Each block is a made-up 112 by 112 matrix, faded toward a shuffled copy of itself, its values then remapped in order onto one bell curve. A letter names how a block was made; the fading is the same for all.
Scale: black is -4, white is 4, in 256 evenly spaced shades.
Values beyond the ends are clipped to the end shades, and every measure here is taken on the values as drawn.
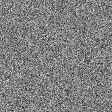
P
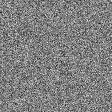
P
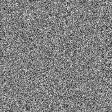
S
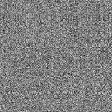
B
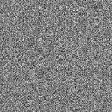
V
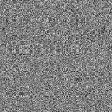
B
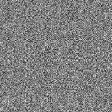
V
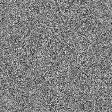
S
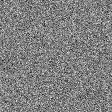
P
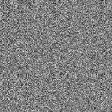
B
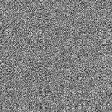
V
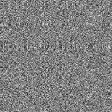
B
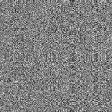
B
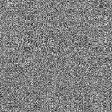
B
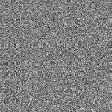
V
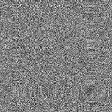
B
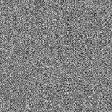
B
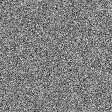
P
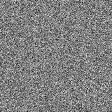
P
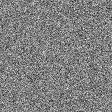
P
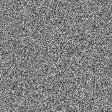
S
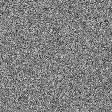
P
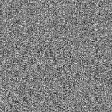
V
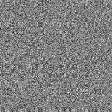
B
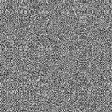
B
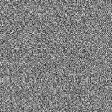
V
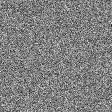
P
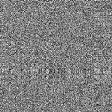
V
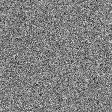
P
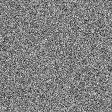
P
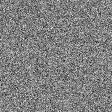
P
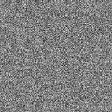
B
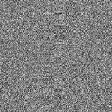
B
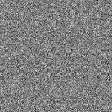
V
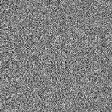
V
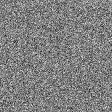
P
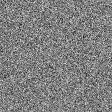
P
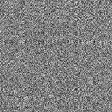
B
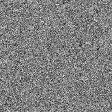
S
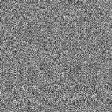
B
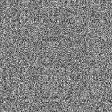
V
